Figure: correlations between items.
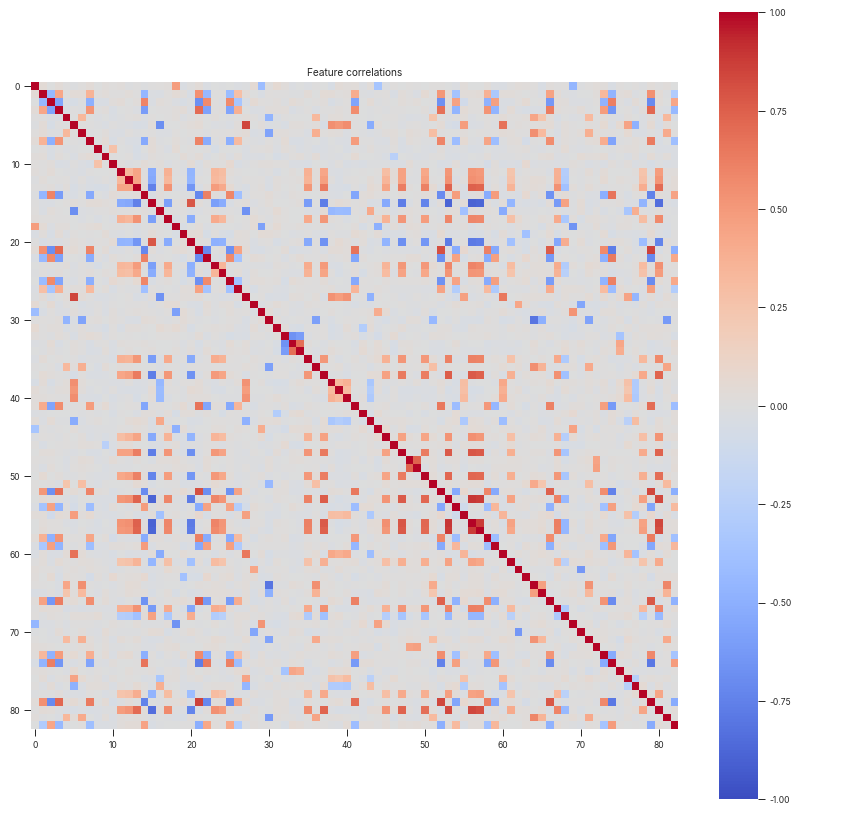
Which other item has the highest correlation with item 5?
27
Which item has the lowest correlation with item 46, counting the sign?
9
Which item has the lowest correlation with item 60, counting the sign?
16
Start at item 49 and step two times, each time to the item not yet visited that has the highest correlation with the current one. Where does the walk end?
72
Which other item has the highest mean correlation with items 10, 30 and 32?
8
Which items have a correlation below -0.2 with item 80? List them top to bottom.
15, 20, 68
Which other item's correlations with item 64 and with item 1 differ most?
30
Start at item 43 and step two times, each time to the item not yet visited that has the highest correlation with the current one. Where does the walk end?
77
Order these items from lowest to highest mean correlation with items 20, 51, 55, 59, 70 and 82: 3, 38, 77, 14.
3, 77, 38, 14
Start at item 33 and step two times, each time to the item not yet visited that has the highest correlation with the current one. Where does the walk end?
75
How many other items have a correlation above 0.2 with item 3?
10
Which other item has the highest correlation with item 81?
64
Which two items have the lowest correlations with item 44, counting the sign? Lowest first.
18, 0
